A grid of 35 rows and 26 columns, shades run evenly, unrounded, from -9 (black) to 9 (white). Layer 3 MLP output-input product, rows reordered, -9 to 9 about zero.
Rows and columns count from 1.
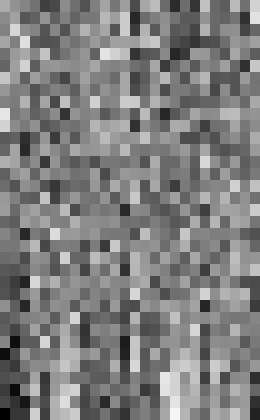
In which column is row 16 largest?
24
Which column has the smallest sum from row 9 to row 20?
17
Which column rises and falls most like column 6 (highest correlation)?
19
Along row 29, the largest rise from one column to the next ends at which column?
14
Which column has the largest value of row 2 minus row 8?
26
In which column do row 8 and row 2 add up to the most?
13
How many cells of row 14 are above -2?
20
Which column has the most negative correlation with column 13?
22
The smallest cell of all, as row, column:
35, 1
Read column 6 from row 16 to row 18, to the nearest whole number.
-5 -4 0
